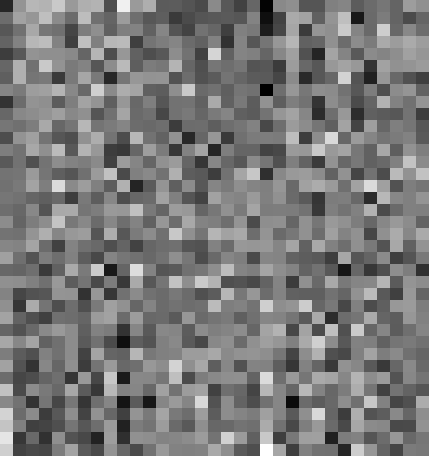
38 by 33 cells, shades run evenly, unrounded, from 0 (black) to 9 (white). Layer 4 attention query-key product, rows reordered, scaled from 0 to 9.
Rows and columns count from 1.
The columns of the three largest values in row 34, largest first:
16, 29, 33
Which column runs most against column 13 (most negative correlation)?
23
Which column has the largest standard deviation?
21
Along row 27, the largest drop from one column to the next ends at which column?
26
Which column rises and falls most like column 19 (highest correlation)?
31
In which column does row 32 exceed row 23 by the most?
9
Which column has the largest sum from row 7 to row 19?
7
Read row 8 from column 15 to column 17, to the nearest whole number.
7 4 4
